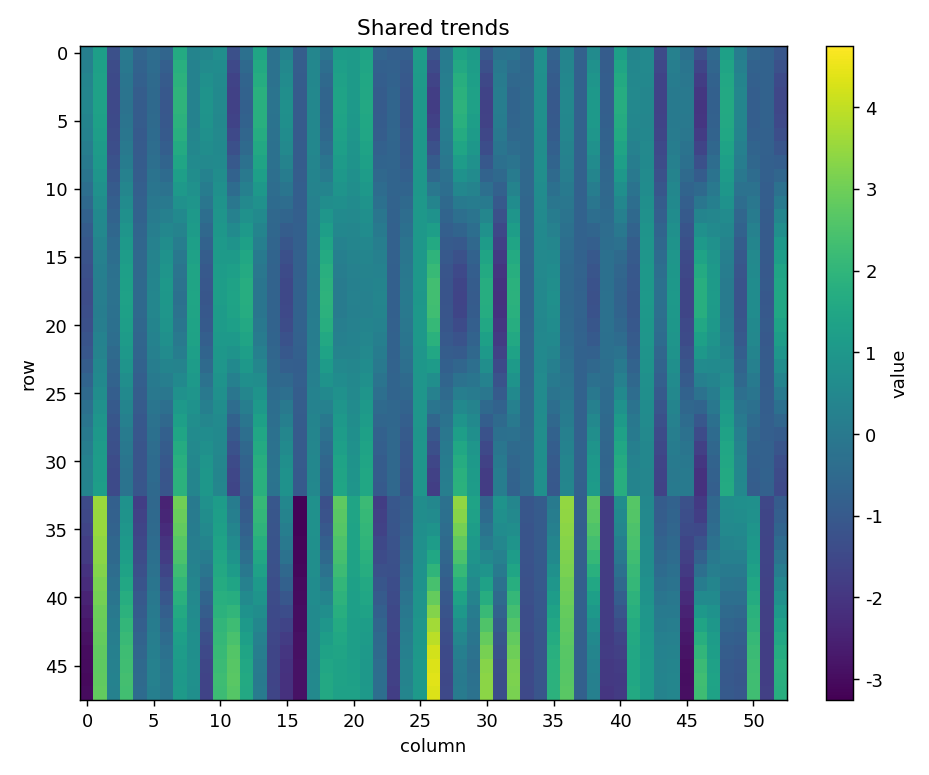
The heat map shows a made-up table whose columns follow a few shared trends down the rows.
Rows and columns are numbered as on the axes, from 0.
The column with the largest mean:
1
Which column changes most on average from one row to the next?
26
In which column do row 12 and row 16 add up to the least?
31
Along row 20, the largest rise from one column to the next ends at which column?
32
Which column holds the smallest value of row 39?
16
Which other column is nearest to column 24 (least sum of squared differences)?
2
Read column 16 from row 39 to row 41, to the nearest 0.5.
-3 -3 -3
